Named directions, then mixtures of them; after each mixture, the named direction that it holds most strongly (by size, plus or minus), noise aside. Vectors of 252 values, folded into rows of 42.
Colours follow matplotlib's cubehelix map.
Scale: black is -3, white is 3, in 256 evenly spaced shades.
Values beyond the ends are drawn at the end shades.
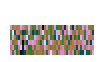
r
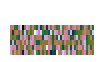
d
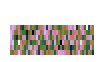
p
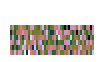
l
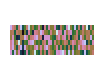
r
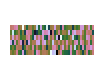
d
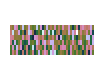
d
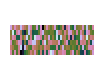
r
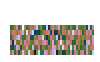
d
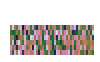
d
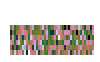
l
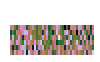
l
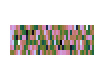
p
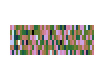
p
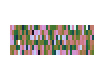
p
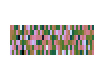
d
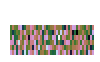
l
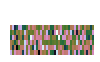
l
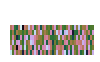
d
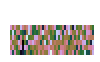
r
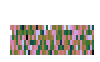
p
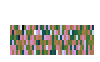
d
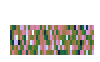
p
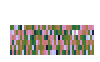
d
